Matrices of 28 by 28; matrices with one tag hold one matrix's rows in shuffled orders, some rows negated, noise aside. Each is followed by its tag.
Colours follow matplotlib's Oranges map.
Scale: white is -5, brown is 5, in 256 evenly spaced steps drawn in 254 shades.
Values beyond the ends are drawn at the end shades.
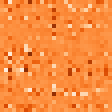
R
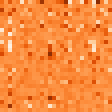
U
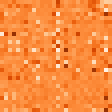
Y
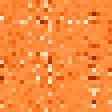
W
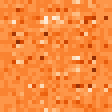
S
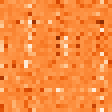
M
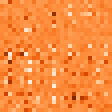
R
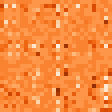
Y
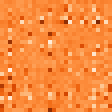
U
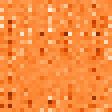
U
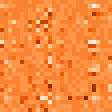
W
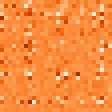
M
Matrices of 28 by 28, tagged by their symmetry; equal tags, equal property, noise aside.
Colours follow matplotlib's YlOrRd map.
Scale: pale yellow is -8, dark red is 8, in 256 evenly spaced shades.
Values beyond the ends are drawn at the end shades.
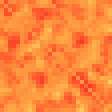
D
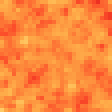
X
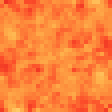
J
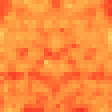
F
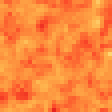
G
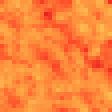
X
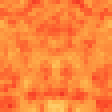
F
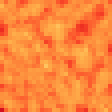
X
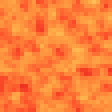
X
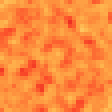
X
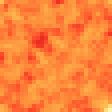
D
